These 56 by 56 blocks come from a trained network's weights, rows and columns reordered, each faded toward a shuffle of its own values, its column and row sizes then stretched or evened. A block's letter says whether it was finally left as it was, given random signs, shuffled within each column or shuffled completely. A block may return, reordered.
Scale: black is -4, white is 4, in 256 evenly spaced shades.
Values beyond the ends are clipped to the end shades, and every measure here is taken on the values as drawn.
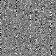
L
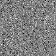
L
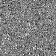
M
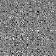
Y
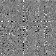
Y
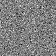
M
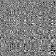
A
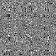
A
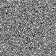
M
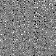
Y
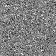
M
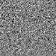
Y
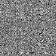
Y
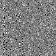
L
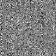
Y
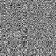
A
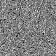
M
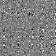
Y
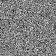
M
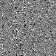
L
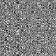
A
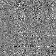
Y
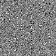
L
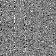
L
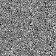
L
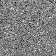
M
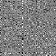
A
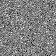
M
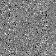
L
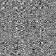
A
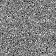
M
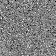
M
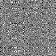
A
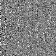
L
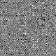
A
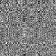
A
